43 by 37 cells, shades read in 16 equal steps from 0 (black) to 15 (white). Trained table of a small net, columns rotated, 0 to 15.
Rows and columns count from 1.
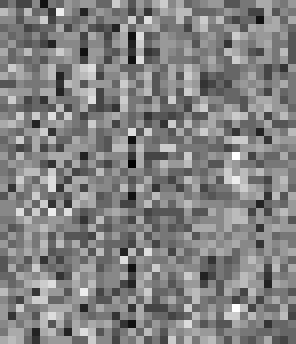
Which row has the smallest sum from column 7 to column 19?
21
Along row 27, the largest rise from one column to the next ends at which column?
7
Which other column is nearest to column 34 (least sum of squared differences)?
26
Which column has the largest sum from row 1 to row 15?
16
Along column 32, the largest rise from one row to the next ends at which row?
40
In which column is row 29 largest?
6
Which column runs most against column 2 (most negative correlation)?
36
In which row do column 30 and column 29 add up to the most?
23
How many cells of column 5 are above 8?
13
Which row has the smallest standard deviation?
30
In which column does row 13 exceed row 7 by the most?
11
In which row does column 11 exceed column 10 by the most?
37
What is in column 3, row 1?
4
